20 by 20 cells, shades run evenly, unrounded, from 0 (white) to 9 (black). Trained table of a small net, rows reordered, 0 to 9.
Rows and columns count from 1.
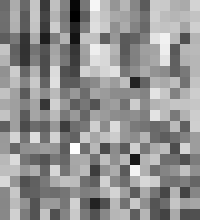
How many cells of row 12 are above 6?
2
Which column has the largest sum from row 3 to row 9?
8
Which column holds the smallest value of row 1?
10
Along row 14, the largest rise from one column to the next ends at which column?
9
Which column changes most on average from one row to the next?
14
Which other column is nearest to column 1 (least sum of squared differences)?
15
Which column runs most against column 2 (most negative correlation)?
17
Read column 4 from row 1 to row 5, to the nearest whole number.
2 2 2 3 5
